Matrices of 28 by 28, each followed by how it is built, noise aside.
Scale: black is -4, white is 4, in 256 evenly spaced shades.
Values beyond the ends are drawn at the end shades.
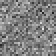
Hankel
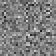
low rank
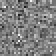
low rank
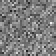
Hankel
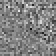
upper triangular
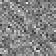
Toeplitz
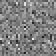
low rank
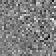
upper triangular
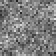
smooth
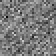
Hankel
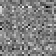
low rank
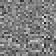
low rank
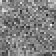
smooth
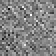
Toeplitz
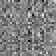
low rank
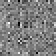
low rank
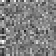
low rank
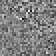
upper triangular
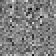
low rank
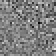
upper triangular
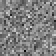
Hankel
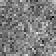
smooth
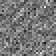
Hankel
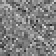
Toeplitz
